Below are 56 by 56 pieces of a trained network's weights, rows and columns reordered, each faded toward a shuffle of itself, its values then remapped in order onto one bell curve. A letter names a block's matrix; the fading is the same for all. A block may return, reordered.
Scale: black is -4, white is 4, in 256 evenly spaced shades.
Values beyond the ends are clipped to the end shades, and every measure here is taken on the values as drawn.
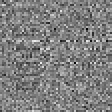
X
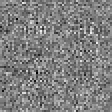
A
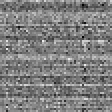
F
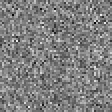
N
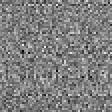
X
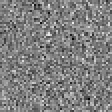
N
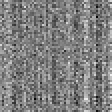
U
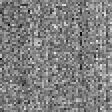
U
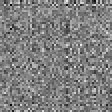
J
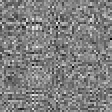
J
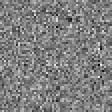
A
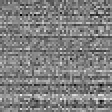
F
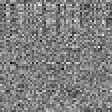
X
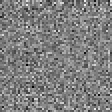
A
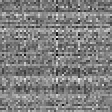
F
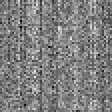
U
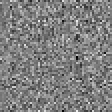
A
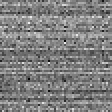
F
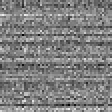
F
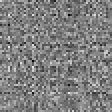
J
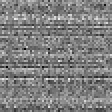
F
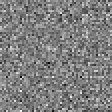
A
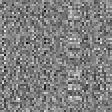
J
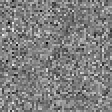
N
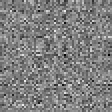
J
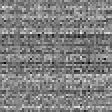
F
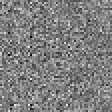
N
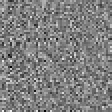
A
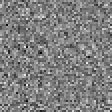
A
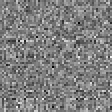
X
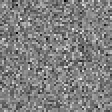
N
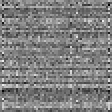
F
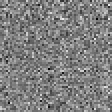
A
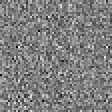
A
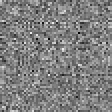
X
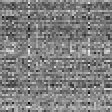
F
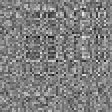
J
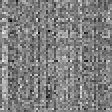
U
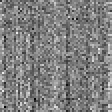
U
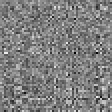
J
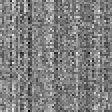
U
